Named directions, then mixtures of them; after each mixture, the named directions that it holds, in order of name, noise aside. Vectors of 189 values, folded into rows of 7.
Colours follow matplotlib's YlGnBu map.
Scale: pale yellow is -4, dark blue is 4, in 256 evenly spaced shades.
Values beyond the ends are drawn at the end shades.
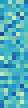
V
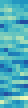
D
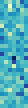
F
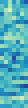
D, F, V.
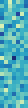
F, V.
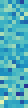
D, F, V.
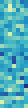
D, F.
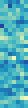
D, F.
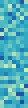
F, V.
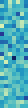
D, F, V.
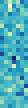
F.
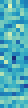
D, F, V.
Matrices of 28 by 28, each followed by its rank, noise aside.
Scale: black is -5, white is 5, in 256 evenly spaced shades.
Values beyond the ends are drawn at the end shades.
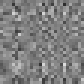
three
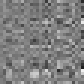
three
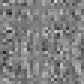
four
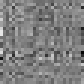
three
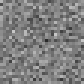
eight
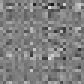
three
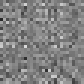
four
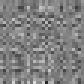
three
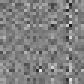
three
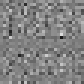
four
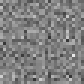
six
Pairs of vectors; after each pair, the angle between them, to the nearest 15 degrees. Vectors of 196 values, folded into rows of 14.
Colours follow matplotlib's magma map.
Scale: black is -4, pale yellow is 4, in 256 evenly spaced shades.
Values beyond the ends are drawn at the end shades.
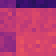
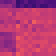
15 degrees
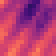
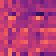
60 degrees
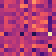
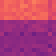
75 degrees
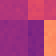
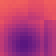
75 degrees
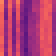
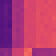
105 degrees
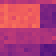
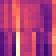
75 degrees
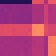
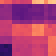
60 degrees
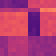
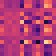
75 degrees
